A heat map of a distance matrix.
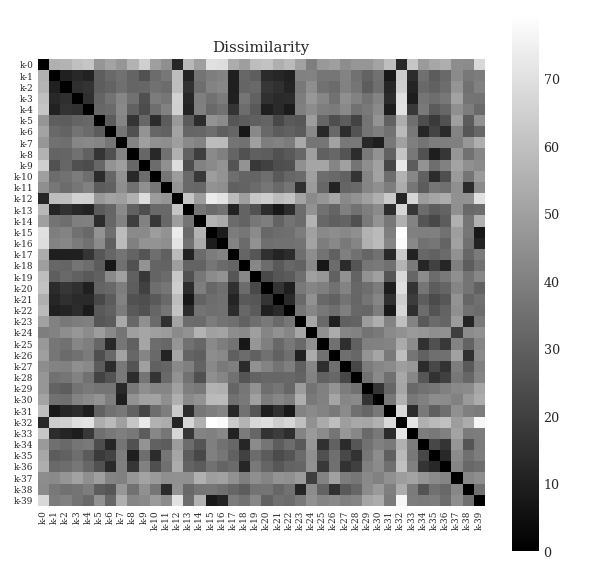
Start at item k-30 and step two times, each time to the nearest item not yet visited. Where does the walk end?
k-29
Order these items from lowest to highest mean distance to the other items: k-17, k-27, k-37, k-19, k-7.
k-17, k-27, k-19, k-7, k-37
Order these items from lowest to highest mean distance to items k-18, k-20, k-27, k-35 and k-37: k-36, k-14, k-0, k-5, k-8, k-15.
k-36, k-8, k-5, k-14, k-15, k-0
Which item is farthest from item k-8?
k-32
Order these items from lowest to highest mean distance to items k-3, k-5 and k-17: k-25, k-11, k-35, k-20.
k-20, k-35, k-11, k-25
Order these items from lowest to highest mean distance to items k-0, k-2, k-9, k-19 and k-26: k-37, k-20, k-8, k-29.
k-20, k-8, k-29, k-37
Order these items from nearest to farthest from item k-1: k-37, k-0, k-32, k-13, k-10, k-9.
k-13, k-9, k-10, k-37, k-0, k-32
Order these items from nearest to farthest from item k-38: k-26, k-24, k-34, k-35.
k-26, k-34, k-35, k-24
